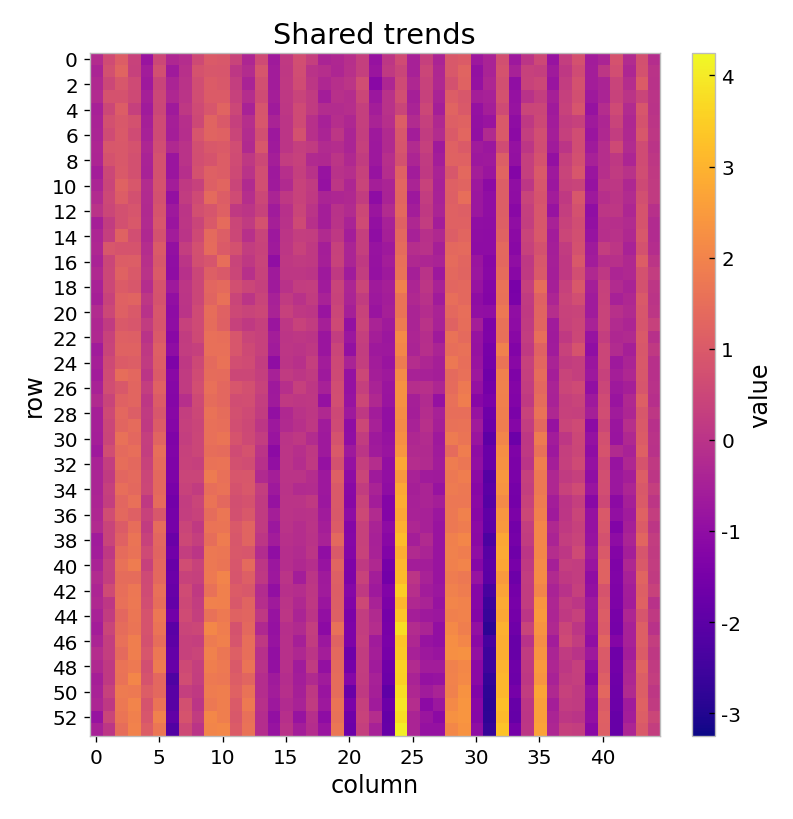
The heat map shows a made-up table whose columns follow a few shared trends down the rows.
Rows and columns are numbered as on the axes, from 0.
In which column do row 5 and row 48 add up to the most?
24
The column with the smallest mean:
31
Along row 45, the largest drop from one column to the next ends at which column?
33
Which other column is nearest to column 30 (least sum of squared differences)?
39
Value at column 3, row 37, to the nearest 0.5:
1.5
